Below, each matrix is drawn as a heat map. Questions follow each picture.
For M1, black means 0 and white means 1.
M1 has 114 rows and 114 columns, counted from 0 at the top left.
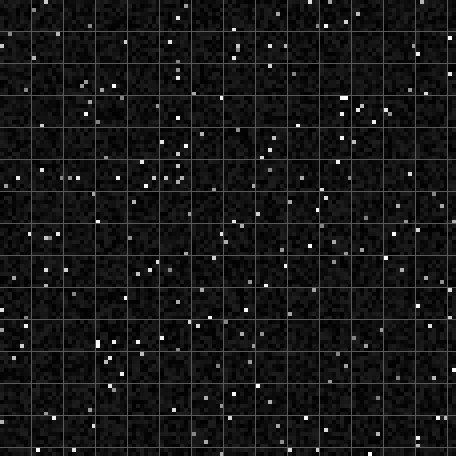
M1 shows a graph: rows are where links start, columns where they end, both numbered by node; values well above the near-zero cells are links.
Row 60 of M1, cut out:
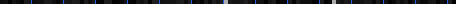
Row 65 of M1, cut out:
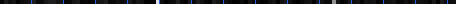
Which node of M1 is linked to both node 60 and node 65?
node 83
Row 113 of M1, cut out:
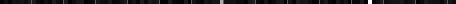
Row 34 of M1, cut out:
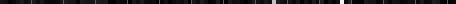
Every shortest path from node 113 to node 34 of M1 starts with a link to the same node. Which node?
node 55
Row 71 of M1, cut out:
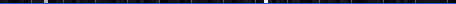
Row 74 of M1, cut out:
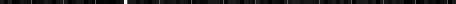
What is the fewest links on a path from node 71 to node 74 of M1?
6
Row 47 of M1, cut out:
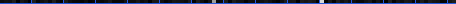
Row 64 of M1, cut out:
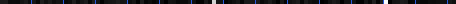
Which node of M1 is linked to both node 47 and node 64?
node 53
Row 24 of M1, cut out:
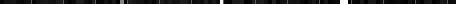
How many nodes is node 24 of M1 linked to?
4
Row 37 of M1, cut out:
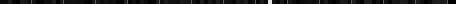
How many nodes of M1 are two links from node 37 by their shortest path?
4
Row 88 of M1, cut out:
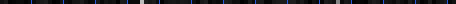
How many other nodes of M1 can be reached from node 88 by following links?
3
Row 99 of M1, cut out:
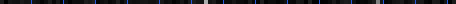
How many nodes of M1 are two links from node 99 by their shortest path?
2
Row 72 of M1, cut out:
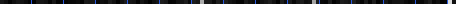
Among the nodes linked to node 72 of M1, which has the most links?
node 112
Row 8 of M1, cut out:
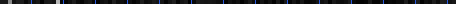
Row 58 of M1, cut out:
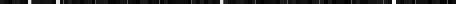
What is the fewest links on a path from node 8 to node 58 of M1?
2
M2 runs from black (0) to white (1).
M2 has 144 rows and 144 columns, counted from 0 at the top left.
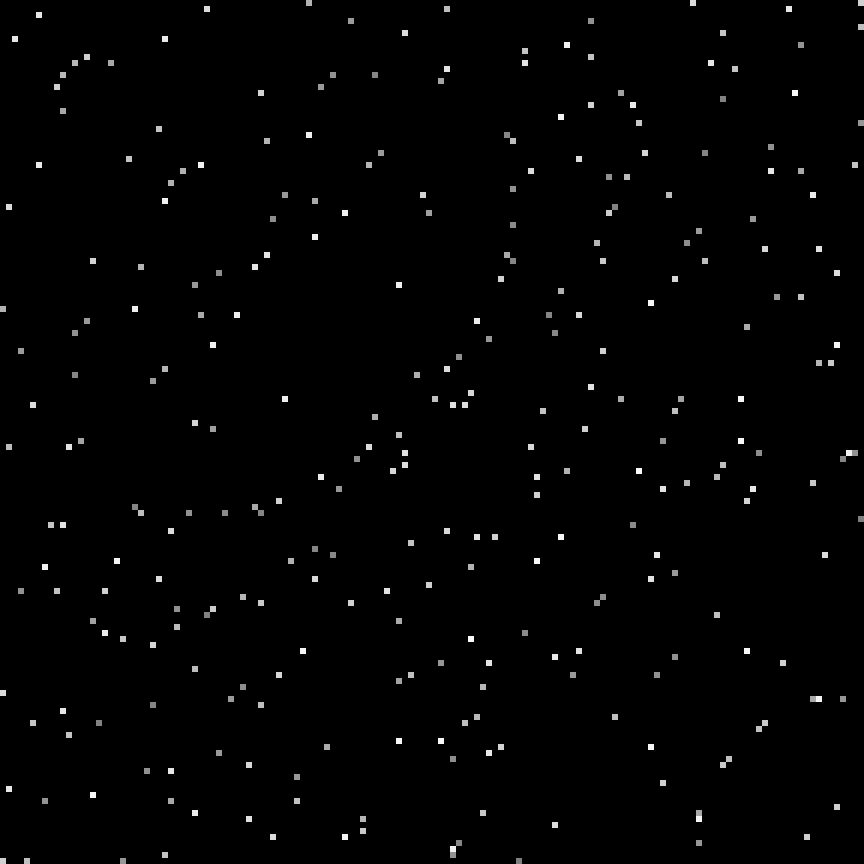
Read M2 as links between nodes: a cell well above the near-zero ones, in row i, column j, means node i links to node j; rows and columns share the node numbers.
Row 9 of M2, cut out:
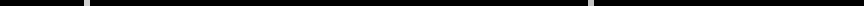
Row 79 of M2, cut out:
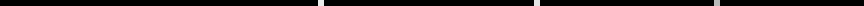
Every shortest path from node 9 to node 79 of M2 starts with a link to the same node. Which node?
node 14
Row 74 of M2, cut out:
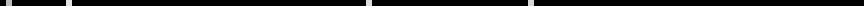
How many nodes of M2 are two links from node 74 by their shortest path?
5
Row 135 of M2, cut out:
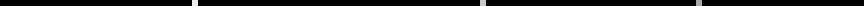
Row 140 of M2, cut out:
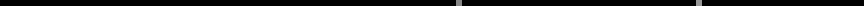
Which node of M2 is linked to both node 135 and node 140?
node 116
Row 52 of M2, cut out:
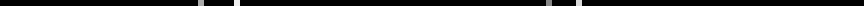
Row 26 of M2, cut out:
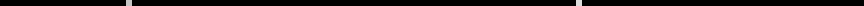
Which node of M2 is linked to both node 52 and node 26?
node 96
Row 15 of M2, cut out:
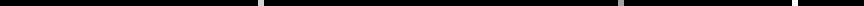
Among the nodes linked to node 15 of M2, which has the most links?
node 43
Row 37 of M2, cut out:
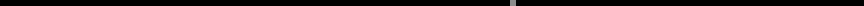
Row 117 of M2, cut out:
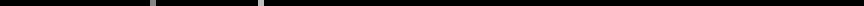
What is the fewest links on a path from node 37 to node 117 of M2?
3
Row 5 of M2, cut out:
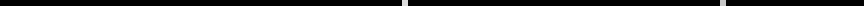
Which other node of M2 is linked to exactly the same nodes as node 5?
node 77
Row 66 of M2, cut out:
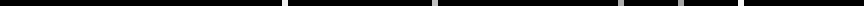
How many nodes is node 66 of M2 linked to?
5
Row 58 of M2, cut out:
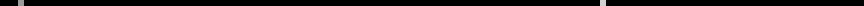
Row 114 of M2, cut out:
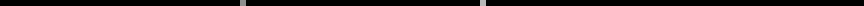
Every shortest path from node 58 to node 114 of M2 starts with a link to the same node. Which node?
node 100
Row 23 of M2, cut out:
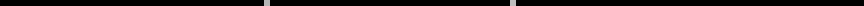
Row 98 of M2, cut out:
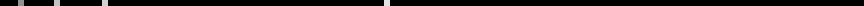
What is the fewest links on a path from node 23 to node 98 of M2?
6
